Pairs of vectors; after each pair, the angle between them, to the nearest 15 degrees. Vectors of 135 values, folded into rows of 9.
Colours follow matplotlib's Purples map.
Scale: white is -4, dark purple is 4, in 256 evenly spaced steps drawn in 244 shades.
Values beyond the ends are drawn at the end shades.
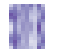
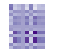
90 degrees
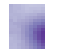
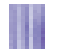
60 degrees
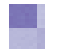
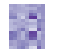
105 degrees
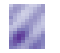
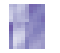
120 degrees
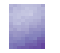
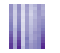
60 degrees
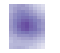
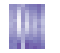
135 degrees
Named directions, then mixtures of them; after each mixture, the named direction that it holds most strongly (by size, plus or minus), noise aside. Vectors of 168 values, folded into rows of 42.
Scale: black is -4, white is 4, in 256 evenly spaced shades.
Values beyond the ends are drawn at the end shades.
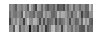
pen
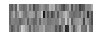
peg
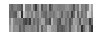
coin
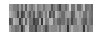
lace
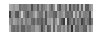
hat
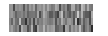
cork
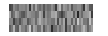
hat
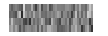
coin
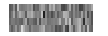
peg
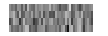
lace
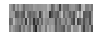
cork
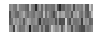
pen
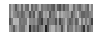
pen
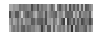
hat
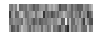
peg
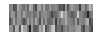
pen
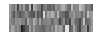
peg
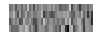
peg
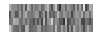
hat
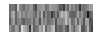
peg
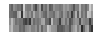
coin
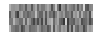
hat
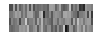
peg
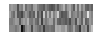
peg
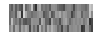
coin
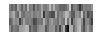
peg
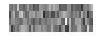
peg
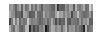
pen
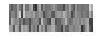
coin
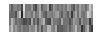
coin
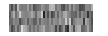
peg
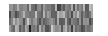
pen
